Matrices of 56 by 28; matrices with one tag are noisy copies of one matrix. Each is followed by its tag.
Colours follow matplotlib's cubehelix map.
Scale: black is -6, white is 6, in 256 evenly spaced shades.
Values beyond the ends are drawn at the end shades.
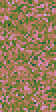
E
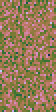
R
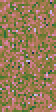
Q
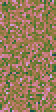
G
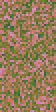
E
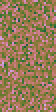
Q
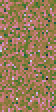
Q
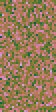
G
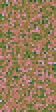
G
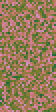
G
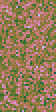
R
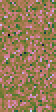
R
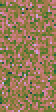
G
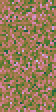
E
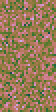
G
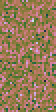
G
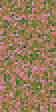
E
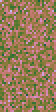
R
